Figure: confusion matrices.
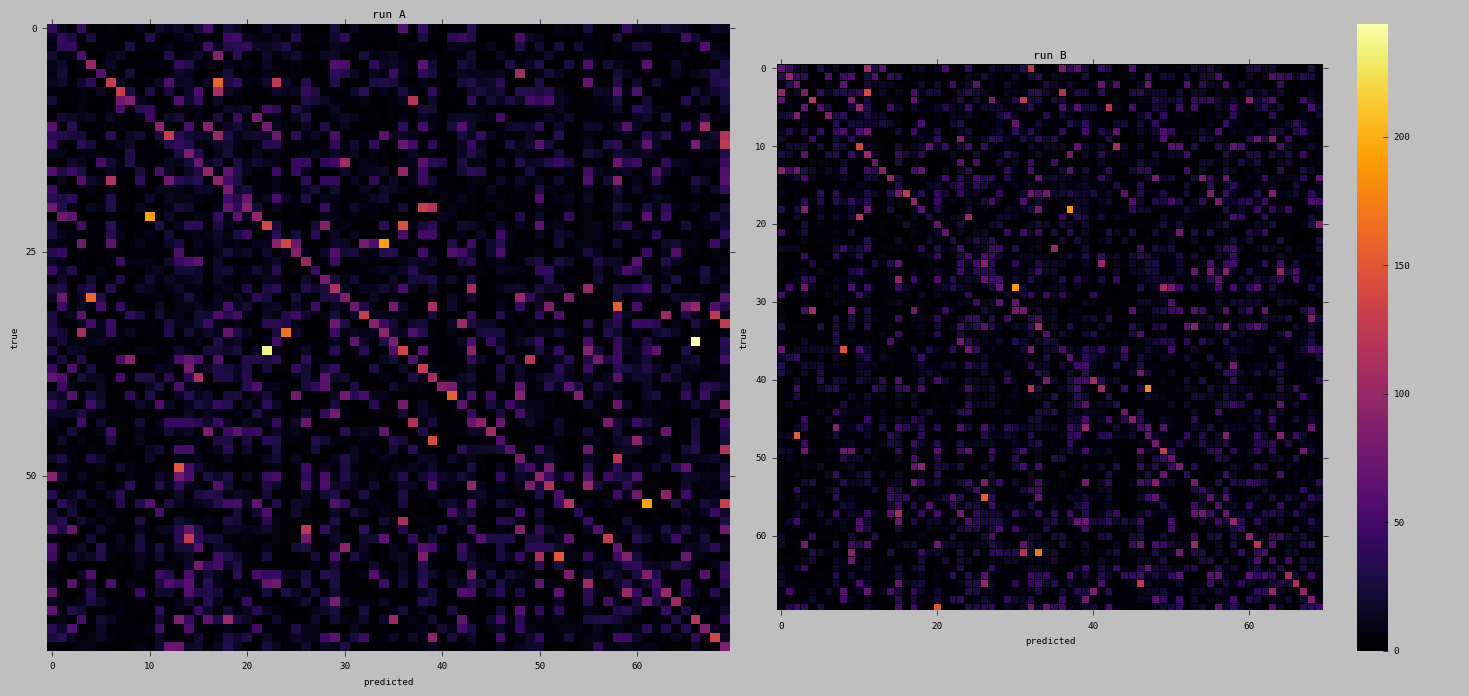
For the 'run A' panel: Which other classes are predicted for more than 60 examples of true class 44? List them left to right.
26, 37, 43, 46, 57
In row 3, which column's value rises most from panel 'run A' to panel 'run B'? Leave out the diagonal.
11
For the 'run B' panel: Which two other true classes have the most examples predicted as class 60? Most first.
4, 65
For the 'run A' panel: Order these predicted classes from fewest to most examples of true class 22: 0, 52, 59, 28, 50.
52, 0, 59, 50, 28
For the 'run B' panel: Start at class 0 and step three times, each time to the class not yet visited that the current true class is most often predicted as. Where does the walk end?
39
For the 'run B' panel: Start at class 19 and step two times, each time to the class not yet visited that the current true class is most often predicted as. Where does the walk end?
43
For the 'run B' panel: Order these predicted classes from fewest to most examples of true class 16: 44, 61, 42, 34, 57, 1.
1, 42, 61, 57, 44, 34
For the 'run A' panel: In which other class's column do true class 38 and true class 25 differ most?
14
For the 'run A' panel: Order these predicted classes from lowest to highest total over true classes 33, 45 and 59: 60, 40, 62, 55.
40, 62, 60, 55
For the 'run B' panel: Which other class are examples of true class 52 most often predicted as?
49
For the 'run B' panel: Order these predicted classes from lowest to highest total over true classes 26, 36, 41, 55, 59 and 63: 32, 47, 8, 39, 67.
67, 39, 8, 32, 47
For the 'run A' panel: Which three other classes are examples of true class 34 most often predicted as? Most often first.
24, 3, 18
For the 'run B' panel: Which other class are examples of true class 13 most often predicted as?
0
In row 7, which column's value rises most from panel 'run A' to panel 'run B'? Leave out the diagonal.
30
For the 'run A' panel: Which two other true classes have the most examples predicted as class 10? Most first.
21, 53
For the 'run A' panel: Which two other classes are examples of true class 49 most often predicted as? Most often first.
13, 51
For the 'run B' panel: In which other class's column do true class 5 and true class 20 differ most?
42
